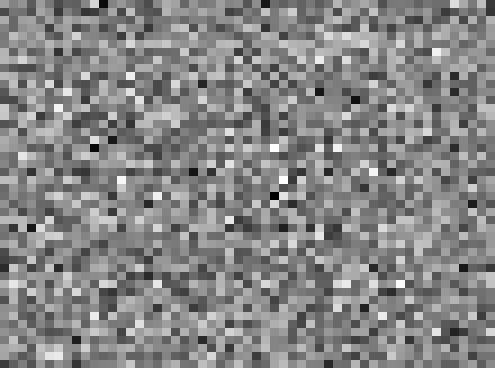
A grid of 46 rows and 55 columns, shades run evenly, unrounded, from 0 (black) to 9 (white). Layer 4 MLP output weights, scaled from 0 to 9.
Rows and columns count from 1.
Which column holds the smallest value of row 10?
51
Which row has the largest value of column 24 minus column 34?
40
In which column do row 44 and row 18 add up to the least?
26
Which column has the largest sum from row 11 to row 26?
4
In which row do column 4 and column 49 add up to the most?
42
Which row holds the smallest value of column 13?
18
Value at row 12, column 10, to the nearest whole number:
3
